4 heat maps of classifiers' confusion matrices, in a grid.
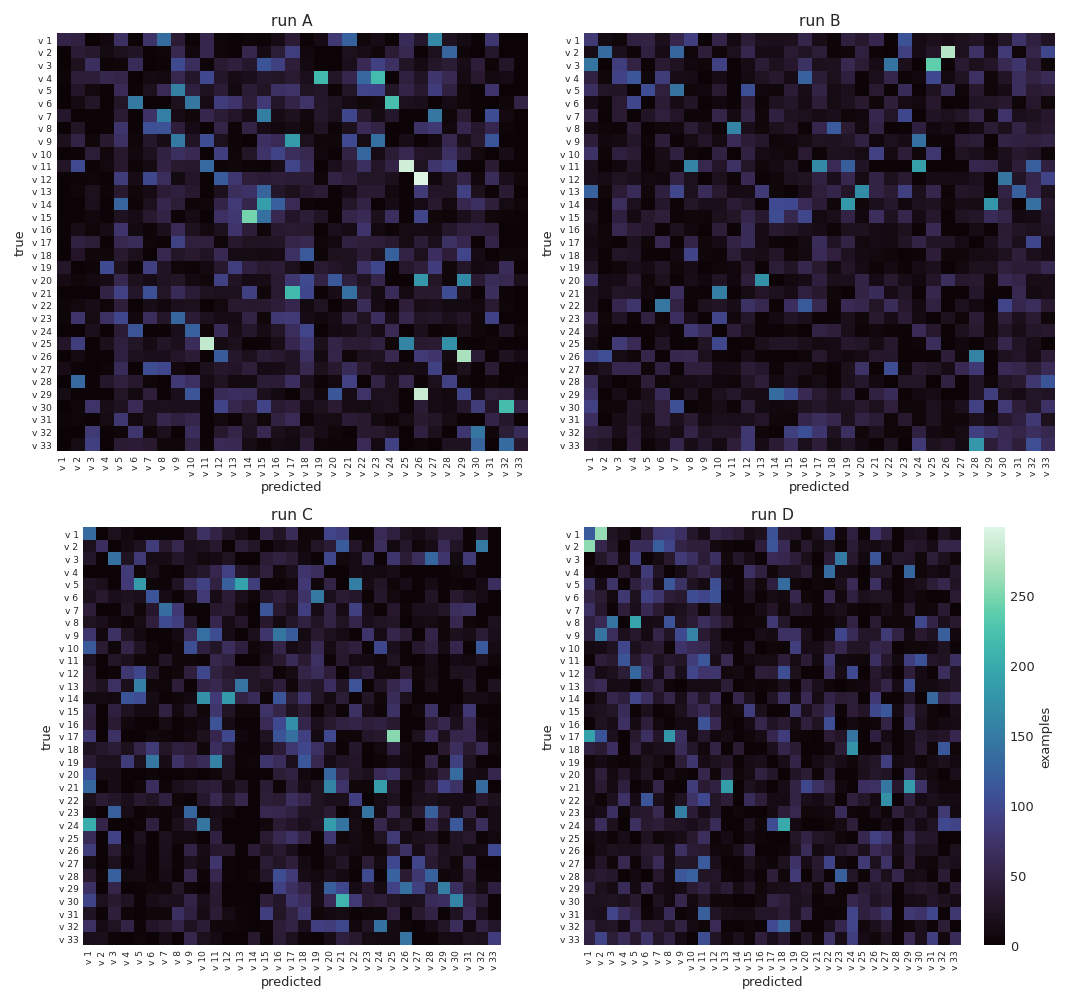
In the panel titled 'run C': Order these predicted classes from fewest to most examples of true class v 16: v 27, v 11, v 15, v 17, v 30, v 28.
v 27, v 30, v 28, v 15, v 11, v 17
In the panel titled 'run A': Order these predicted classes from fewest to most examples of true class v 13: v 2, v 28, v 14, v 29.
v 2, v 28, v 14, v 29
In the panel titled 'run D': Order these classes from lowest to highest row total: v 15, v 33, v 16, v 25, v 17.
v 25, v 16, v 15, v 33, v 17
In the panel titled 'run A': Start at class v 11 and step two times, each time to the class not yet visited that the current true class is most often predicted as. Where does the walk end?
v 28
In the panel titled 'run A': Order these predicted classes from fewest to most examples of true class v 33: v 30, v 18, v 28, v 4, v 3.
v 4, v 28, v 18, v 3, v 30
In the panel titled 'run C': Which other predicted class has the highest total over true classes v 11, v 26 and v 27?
v 25
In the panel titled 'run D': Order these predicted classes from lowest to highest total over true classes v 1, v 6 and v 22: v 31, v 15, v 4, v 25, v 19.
v 31, v 25, v 15, v 19, v 4
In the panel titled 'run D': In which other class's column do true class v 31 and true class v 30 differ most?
v 11
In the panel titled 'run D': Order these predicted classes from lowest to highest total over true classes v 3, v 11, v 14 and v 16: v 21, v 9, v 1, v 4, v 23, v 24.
v 1, v 21, v 24, v 9, v 23, v 4
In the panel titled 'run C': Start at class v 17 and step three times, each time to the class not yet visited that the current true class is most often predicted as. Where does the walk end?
v 28
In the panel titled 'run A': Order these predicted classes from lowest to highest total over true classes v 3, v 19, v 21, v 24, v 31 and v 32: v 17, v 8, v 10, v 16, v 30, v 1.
v 1, v 8, v 30, v 16, v 10, v 17
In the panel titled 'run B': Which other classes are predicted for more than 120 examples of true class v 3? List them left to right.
v 1, v 22, v 25
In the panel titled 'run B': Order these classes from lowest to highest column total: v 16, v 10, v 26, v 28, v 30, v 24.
v 26, v 24, v 10, v 16, v 28, v 30
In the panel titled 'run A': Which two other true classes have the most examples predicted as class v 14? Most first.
v 15, v 21
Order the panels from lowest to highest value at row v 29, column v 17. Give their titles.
run A, run D, run B, run C
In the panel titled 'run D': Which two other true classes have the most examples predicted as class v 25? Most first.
v 27, v 21
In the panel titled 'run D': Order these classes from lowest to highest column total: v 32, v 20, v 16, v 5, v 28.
v 28, v 16, v 20, v 32, v 5
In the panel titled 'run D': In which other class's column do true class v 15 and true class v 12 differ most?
v 5
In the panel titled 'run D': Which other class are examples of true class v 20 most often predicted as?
v 29
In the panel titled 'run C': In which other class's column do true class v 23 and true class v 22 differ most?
v 9
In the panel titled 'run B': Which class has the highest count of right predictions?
v 2
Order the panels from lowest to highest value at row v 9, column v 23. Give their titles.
run B, run C, run D, run A
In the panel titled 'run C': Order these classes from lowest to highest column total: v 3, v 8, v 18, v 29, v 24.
v 8, v 29, v 24, v 3, v 18
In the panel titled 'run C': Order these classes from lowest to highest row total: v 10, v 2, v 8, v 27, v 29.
v 27, v 8, v 2, v 10, v 29
